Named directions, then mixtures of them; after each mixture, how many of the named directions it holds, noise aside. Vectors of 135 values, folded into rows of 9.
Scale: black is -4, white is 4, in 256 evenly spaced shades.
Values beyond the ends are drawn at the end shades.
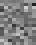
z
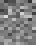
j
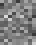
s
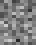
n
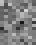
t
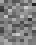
four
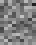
three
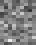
two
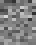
one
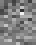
three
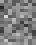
four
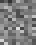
four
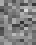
three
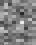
two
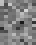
one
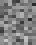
four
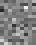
two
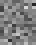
two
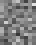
three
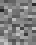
two
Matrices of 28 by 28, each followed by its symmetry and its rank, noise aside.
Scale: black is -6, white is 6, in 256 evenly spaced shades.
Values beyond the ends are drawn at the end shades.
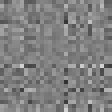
antisymmetric, rank two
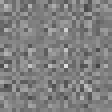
symmetric, rank two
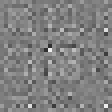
symmetric, rank four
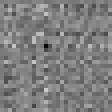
symmetric, rank three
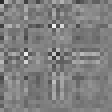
symmetric, rank two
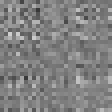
no symmetry, rank three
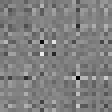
symmetric, rank two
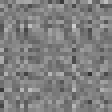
antisymmetric, rank two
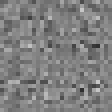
no symmetry, rank four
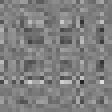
no symmetry, rank two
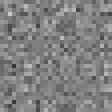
no symmetry, rank four
